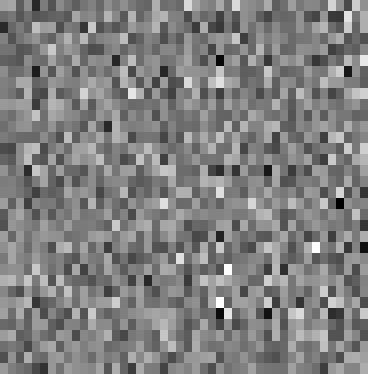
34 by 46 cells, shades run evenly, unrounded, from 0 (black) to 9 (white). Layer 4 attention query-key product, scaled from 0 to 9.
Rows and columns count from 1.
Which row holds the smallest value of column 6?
34
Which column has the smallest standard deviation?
33
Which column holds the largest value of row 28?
28
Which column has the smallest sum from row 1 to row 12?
5
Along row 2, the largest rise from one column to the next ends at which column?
44
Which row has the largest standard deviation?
29
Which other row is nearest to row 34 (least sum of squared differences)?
15
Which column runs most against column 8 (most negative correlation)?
12
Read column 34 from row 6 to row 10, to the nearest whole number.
2 7 6 4 4
